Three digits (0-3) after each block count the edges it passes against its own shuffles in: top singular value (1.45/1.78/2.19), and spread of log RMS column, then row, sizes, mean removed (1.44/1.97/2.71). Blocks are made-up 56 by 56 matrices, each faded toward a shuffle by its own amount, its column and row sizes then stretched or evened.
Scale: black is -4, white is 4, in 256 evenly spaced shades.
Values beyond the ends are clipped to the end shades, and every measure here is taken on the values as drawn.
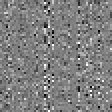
2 3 0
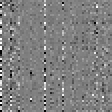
3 3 1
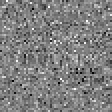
2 0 1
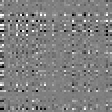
3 3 3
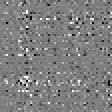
0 2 3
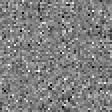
1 1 0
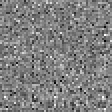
1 1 0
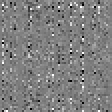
1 3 1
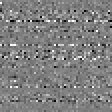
1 0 3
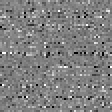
2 0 3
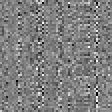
3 3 0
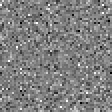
1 1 0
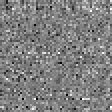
2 0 2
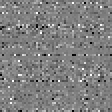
0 1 3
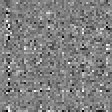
1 2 2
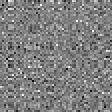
3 0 1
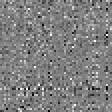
2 2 1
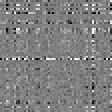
3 2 3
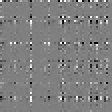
3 3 3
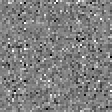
0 1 1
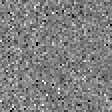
0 1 0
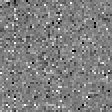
0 1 1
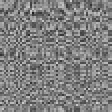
3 1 2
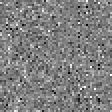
0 1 0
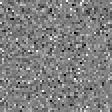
1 0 0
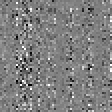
2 3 1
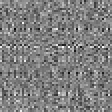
3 1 2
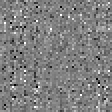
0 2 0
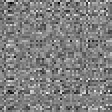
3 1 3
